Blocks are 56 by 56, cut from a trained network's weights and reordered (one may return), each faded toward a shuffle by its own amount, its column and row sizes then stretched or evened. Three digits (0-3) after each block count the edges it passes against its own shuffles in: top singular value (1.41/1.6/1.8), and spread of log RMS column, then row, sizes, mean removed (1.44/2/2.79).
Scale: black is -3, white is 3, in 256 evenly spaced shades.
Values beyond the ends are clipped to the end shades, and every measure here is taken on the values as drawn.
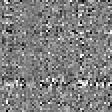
1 2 2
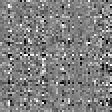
1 3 2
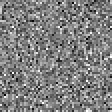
1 1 0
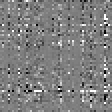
1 3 2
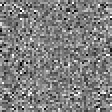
1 1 1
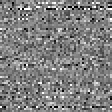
2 0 3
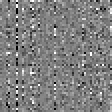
2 3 1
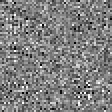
1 1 1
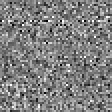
2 0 2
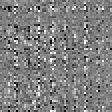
1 3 2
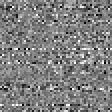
2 0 3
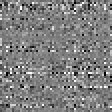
2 2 3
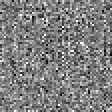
1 2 0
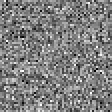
2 1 0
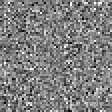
1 1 1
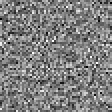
3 0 0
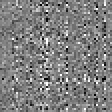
3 3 1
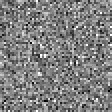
0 0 1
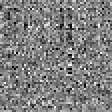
3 1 1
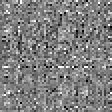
2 2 2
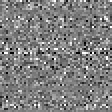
0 1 3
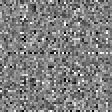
3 2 2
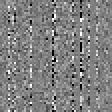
3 3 0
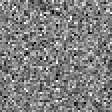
3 1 0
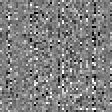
1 3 0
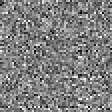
3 0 1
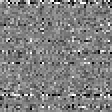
3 1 3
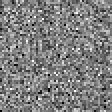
2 0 0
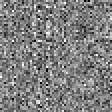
3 2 0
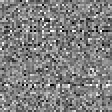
3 0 2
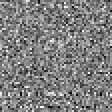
2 0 1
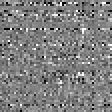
0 1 3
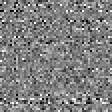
1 1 3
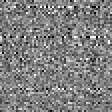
3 0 2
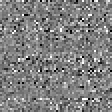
1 1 2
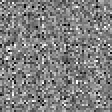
2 2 1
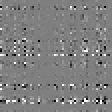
3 3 3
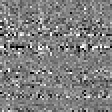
2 1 3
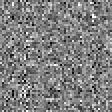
3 2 0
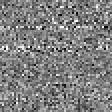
1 0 2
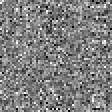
1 1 0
